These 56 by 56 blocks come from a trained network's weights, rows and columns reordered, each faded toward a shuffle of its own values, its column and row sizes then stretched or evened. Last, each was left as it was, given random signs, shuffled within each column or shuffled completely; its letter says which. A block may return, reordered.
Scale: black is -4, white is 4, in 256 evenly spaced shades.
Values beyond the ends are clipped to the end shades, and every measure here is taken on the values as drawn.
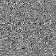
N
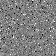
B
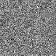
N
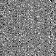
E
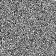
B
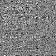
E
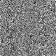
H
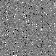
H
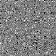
E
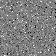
B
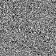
N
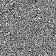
H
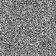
N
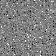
H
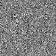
N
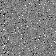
H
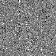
H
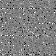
E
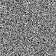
B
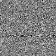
N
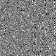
H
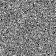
B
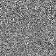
N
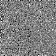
N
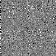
N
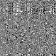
E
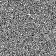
B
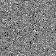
H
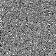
H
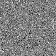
B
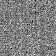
H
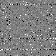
E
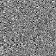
E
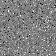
B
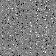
H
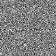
N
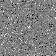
B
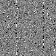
H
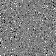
H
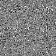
N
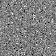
H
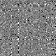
E
